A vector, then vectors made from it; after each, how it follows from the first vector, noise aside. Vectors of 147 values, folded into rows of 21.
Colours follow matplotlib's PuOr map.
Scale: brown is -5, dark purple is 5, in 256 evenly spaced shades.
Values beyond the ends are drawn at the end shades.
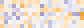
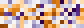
reversed, scaled up.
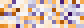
reversed, scaled up.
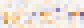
negated, partly zeroed.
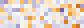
wrapped around, negated.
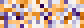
scaled up.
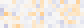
reversed, negated, shrunk.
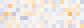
reversed, negated, shrunk.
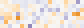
negated, partly zeroed.
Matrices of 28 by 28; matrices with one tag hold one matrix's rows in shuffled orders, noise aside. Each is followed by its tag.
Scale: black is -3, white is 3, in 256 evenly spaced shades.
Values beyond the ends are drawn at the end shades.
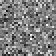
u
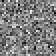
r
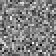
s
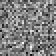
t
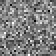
r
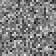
r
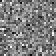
s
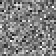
s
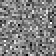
s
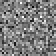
t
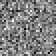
r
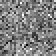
t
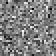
u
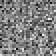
t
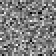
s
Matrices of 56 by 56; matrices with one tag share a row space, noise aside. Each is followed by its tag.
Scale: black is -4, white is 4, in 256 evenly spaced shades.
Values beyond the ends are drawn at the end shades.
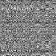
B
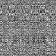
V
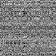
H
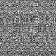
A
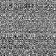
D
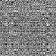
V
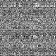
A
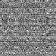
V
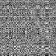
B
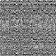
A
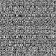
D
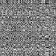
B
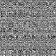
D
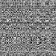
B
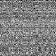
A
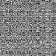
B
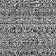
A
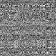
V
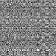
B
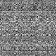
A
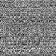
H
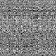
A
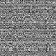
D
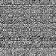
H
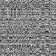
B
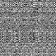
A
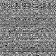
A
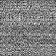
H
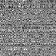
H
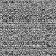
V
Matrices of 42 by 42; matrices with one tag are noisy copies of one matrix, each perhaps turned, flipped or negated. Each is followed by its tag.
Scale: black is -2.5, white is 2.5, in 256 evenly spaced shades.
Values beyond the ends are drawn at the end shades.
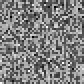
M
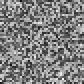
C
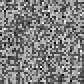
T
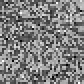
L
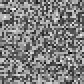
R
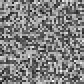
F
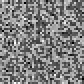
F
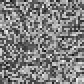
L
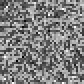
L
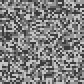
M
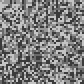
L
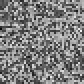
L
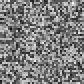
C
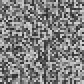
F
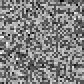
T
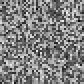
C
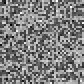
T
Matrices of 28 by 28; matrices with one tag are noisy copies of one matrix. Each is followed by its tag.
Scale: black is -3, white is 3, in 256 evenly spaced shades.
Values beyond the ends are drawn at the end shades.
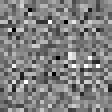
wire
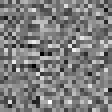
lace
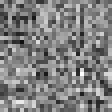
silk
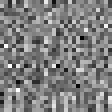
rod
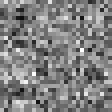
silk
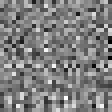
rod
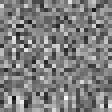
rod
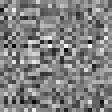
lace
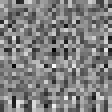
rod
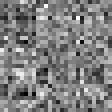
silk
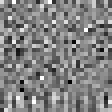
rod
